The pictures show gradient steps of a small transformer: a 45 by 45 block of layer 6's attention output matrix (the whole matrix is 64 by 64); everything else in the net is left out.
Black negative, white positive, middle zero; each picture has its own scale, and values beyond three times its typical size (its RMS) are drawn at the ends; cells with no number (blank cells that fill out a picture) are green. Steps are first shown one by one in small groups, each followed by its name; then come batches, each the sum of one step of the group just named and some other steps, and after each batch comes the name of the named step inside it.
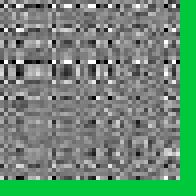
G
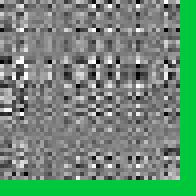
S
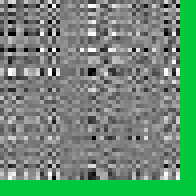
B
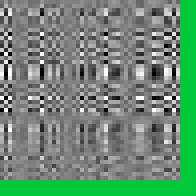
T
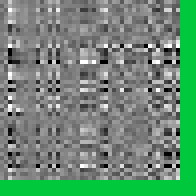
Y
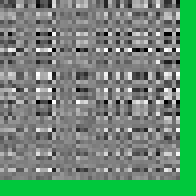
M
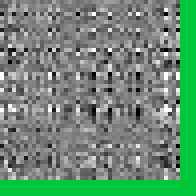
Y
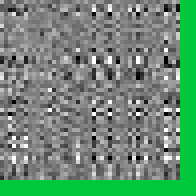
S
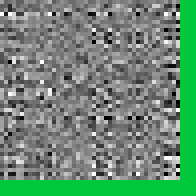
S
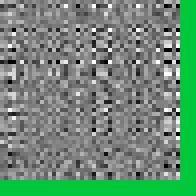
Y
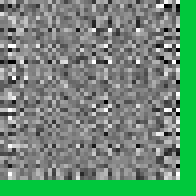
S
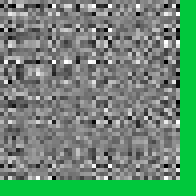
G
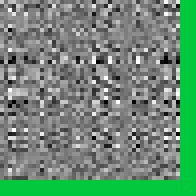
G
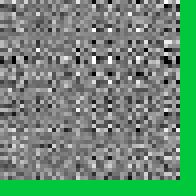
S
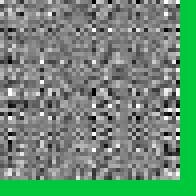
S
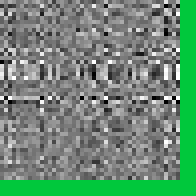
T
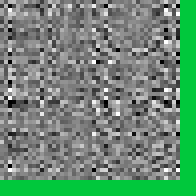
G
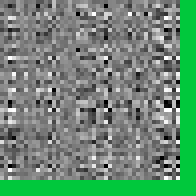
M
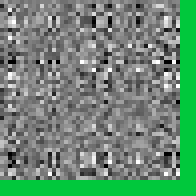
Y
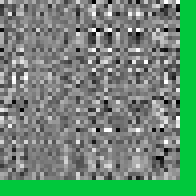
S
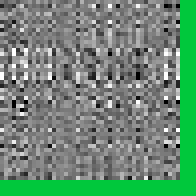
S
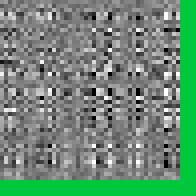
T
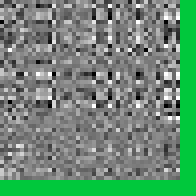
M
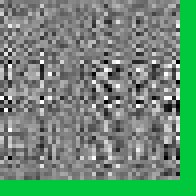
T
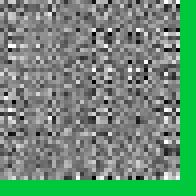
S
